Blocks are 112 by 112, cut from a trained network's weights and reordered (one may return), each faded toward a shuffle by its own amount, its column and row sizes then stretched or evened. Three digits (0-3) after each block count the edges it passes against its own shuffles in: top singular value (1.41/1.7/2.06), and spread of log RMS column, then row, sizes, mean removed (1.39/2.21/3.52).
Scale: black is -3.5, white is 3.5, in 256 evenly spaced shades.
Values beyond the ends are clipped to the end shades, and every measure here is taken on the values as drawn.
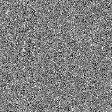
0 2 0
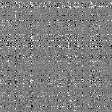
1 2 3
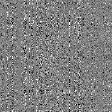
1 3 1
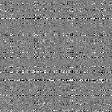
3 2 3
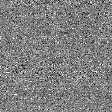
0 0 2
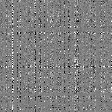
2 3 2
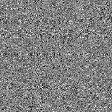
2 1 2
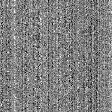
3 2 0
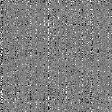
1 3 2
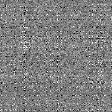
1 2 2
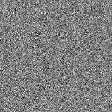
2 1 1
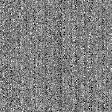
1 2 0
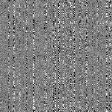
3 3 1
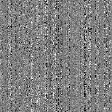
2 3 1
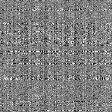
3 0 3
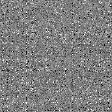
0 2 1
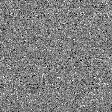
0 0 1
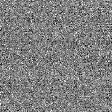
1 1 0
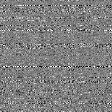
3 1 3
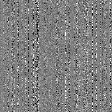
1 3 0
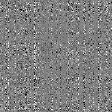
1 3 2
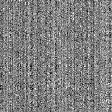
3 1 1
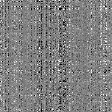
3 3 2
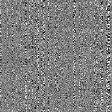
2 3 0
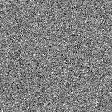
0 0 0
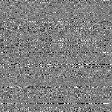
3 1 3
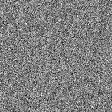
1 0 0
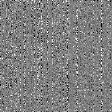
0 3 1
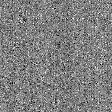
0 0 1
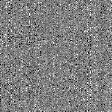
0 2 1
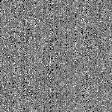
0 2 0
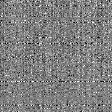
2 0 3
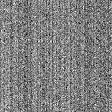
3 0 1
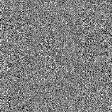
1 2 1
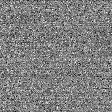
1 0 0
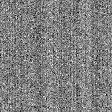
2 0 1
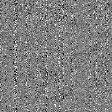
1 3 1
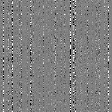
3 3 1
